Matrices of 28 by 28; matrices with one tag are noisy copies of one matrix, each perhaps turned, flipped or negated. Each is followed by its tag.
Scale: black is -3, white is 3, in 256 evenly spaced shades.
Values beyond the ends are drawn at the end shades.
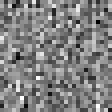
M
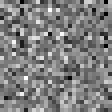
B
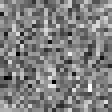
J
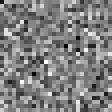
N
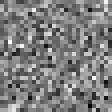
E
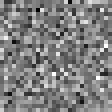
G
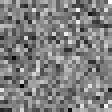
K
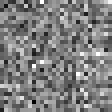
K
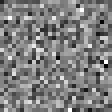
G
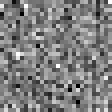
M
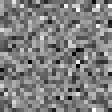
B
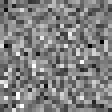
E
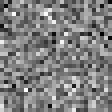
K
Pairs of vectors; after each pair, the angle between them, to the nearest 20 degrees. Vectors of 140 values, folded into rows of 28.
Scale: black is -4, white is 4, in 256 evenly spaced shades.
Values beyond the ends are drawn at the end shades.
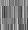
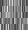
120 degrees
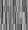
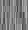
160 degrees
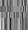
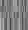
20 degrees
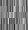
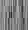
120 degrees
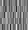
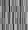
60 degrees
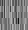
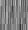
100 degrees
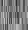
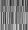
80 degrees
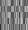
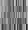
100 degrees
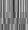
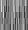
120 degrees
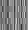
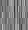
40 degrees
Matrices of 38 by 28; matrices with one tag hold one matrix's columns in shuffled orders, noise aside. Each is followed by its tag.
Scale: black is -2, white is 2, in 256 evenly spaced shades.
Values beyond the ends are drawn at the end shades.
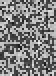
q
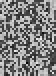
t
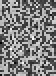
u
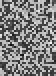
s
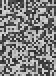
u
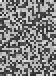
s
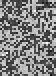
u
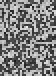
q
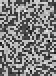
s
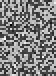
s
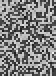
s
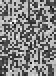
t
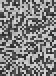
s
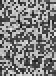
q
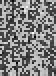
t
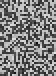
s
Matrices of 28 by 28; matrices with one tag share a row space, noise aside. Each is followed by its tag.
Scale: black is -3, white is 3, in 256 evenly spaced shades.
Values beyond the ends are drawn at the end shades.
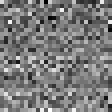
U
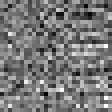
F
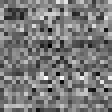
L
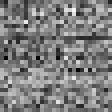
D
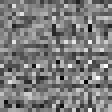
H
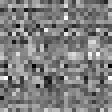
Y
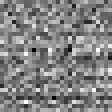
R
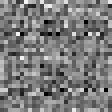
Y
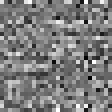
H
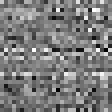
H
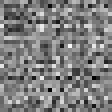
L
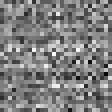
H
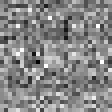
Y
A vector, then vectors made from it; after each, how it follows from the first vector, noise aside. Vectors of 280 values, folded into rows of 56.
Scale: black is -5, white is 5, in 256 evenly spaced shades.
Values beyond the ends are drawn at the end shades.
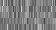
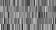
wrapped around, negated.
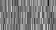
reversed, negated.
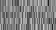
reversed, negated.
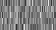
wrapped around.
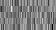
reversed, negated.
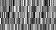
wrapped around, negated, scaled up.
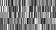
scaled up.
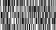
wrapped around, scaled up.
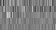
wrapped around, partly zeroed.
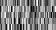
wrapped around, negated, scaled up.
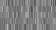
shrunk.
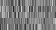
copied.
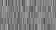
shrunk.
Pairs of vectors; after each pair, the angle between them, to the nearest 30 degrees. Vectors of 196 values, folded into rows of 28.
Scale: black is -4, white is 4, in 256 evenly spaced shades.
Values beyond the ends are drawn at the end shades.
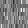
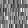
30 degrees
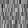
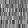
120 degrees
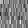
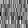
30 degrees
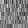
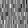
90 degrees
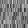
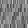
30 degrees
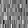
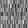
60 degrees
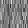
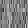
150 degrees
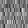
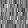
120 degrees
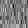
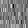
30 degrees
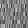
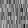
90 degrees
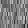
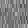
120 degrees
